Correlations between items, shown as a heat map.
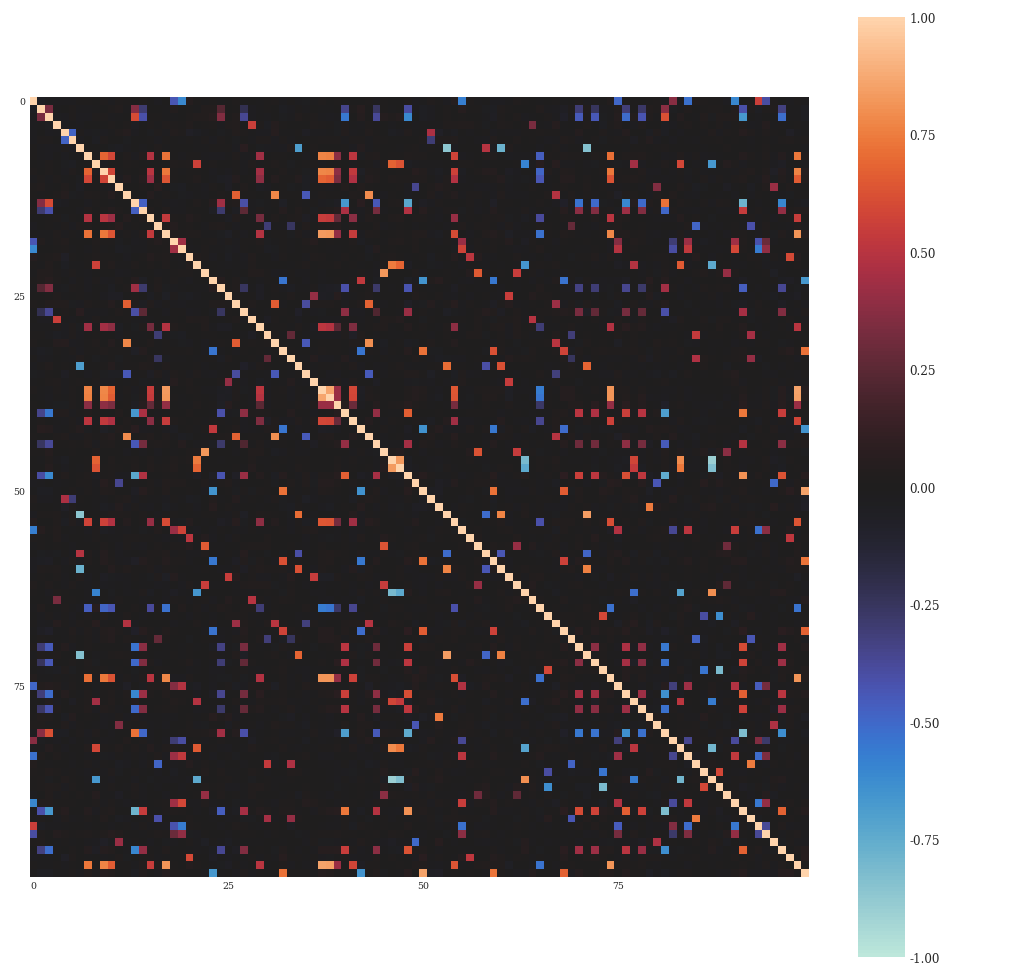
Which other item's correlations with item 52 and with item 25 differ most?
79
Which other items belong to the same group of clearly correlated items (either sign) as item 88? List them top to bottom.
66, 73, 86
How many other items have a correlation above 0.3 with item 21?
5
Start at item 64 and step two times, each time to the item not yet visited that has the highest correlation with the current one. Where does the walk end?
3
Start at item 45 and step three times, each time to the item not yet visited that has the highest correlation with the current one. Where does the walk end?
62
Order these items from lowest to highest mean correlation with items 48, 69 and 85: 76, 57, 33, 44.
57, 33, 44, 76
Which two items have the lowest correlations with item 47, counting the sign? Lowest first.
87, 63
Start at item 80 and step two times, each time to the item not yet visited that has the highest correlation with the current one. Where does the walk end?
11
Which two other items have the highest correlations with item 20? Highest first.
97, 56
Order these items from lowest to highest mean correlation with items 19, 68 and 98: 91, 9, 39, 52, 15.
52, 91, 39, 15, 9
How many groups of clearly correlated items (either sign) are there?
16
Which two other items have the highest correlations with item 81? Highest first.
13, 2
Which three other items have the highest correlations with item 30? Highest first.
85, 92, 33
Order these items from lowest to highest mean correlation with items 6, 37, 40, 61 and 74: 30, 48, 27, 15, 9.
30, 27, 48, 15, 9
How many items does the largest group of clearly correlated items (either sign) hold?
16
